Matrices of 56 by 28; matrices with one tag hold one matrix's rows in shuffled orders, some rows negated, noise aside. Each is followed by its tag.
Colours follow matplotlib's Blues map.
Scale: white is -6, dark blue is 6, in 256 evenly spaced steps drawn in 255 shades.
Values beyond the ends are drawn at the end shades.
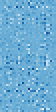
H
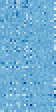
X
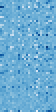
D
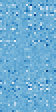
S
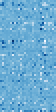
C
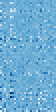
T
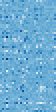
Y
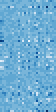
D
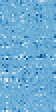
Y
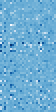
T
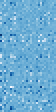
T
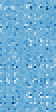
S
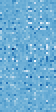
S
